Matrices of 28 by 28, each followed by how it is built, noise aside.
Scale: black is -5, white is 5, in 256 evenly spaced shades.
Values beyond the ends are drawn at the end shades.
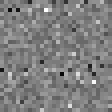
sparse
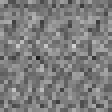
repeating columns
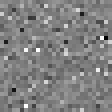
sparse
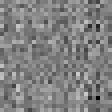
low rank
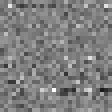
uneven rows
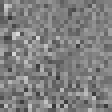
lower triangular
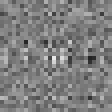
low rank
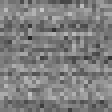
blocks
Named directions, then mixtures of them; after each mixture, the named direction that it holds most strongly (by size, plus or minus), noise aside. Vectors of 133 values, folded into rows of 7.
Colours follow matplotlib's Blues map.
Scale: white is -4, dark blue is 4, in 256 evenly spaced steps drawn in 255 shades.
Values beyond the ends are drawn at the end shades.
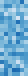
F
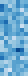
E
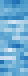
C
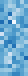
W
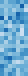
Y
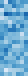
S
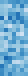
Y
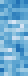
C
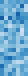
Y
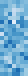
W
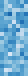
W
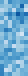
Y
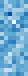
W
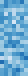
F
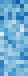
Y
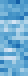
C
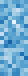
W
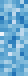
W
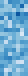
Y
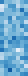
E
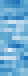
C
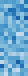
F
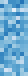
S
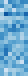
S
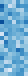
E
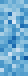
W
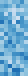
F
